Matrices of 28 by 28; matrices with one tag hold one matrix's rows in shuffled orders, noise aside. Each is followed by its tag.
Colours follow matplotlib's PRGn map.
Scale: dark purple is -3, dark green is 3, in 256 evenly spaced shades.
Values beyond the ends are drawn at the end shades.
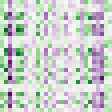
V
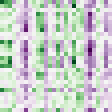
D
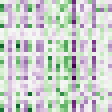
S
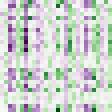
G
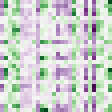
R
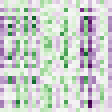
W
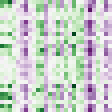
D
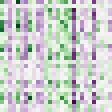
S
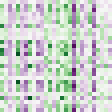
S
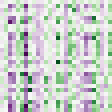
G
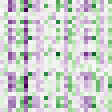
G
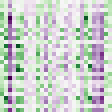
V
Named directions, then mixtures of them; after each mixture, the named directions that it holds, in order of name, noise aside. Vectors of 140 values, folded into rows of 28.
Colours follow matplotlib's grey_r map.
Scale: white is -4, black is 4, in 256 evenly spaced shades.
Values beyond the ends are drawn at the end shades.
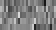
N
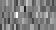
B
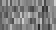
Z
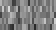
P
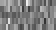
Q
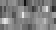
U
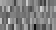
N, P, Q.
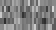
P, U.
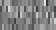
B, N, P.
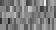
N, Q.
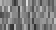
B, P, Q.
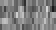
B, U.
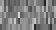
N.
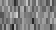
B, P.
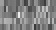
N, U.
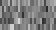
P, U, Z.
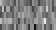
N, P, U.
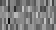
B, Q.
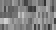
N, U, Z.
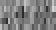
B, Q, U.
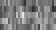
B, U, Z.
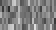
P.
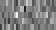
B.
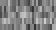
P, U, Z.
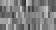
B, Q, U.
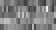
N, U.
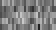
B, U, Z.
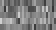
N, U.
